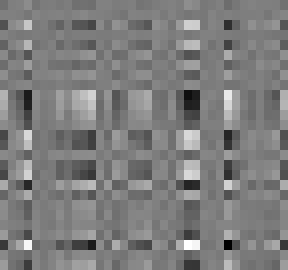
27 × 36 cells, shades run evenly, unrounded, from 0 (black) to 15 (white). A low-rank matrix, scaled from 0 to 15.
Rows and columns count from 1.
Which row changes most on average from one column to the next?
25
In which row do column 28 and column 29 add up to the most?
10
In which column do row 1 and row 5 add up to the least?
29
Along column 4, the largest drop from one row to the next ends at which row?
19
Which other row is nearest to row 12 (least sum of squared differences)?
24
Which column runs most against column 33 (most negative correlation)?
7
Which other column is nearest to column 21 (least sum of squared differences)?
16
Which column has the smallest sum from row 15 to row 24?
12
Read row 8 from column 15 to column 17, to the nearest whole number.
6 7 8
